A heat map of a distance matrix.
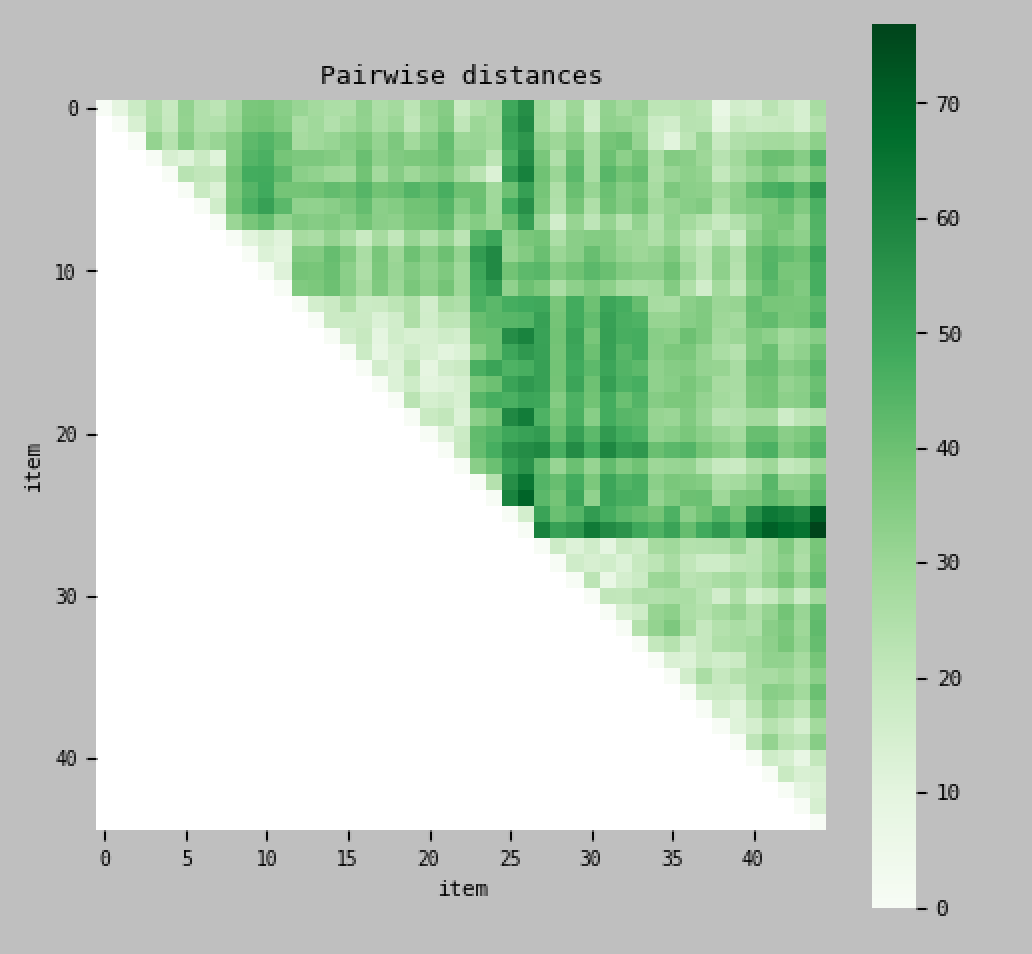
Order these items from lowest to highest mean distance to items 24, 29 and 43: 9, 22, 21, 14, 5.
22, 5, 14, 9, 21
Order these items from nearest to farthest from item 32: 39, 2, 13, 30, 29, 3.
29, 30, 39, 3, 2, 13
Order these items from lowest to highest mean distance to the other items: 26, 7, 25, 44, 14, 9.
7, 14, 9, 44, 25, 26
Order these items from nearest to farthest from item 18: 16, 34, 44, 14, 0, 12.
16, 14, 12, 0, 34, 44
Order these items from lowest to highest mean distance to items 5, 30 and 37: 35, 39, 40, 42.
39, 40, 35, 42
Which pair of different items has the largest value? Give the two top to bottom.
26, 44
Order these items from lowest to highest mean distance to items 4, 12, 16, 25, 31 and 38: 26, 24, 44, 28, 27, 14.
28, 14, 27, 24, 44, 26
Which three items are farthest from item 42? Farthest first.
26, 25, 5
